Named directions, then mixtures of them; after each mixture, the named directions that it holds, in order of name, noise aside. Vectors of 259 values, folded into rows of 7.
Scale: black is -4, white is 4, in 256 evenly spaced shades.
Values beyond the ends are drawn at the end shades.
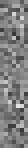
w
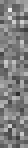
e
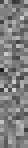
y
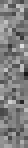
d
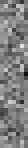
d.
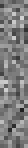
e, w, y.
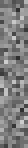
e, w, y.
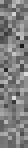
d, w, y.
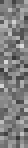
d, e, y.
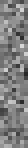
d.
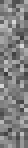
d, e, y.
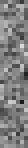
d.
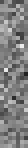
d, y.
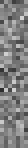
y.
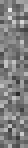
e.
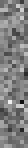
d, w.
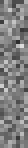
d, e, y.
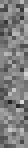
d, w.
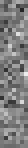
d.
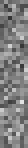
d, e, y.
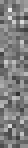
e.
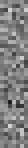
e, w.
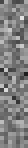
d, y.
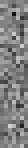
d, w.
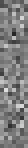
w, y.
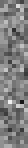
d, w.
